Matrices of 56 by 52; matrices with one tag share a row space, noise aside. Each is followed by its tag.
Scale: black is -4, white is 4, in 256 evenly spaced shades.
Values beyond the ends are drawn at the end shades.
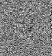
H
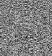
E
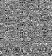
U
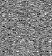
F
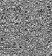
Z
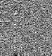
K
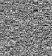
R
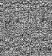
U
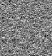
F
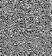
H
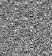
E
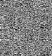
K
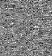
R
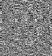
E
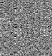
K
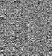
Z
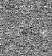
U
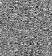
E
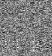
F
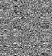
K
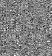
Z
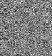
K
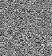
H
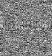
U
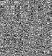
Z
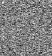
F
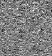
F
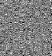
H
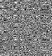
K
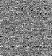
U
